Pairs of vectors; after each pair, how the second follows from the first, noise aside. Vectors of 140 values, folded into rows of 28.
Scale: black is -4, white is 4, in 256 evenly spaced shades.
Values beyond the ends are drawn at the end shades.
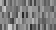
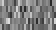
wrapped around.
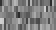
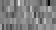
wrapped around, partly zeroed.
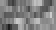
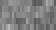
negated, shrunk.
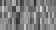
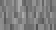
wrapped around, negated, shrunk.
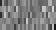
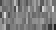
partly zeroed.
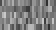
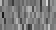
negated, partly zeroed.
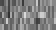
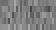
wrapped around, negated, shrunk.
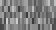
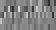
negated, partly zeroed.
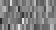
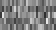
wrapped around.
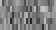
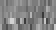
reversed, partly zeroed.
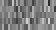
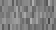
negated, shrunk.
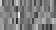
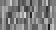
wrapped around, negated.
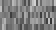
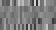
wrapped around, partly zeroed.
